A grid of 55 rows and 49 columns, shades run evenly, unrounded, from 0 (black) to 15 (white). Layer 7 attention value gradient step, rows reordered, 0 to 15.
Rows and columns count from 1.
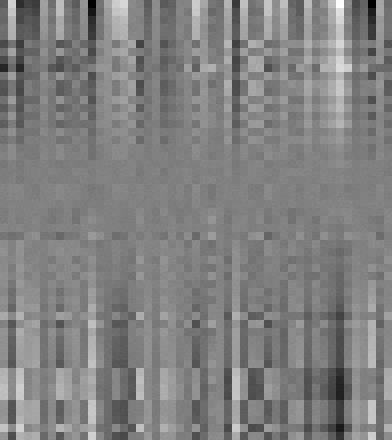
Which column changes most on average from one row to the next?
8
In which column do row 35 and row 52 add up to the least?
43
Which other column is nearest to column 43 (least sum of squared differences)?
42
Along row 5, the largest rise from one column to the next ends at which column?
48
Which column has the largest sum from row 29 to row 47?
12
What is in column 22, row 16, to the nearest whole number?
7
